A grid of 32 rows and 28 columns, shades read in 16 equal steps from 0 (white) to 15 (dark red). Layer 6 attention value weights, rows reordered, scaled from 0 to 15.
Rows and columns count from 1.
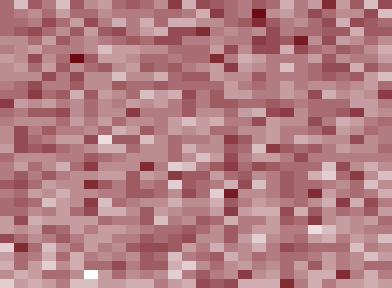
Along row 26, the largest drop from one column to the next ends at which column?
23
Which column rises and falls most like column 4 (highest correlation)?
26
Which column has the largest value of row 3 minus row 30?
4
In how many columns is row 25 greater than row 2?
8
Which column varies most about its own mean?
19
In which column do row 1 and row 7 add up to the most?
6
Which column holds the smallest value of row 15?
9
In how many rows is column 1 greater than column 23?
11
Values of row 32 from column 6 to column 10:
4 4 6 6 5
